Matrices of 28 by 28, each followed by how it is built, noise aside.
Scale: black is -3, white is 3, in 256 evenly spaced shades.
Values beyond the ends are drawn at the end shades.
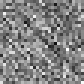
Toeplitz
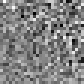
upper triangular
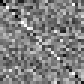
diagonal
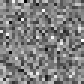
noise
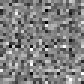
low rank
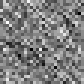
Toeplitz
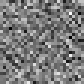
Toeplitz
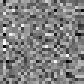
low rank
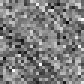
Toeplitz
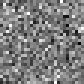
noise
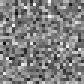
noise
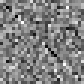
diagonal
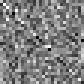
diagonal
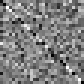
diagonal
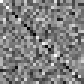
diagonal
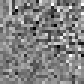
upper triangular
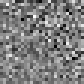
upper triangular
